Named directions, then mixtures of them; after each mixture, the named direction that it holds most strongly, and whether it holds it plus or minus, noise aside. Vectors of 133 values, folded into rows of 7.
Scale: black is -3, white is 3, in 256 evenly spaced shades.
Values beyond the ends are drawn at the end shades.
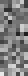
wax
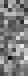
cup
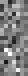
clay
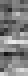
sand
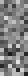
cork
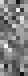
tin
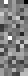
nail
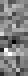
clay, plus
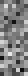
cork, minus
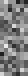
tin, plus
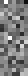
nail, plus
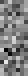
clay, minus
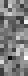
cup, plus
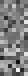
cork, minus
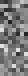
wax, plus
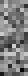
cork, minus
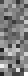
cork, minus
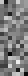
cork, plus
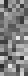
cup, plus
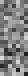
cork, plus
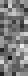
cup, plus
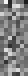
clay, plus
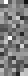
nail, plus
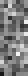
cup, plus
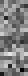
cork, minus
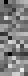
nail, minus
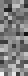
wax, plus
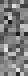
wax, plus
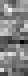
sand, minus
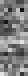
sand, plus
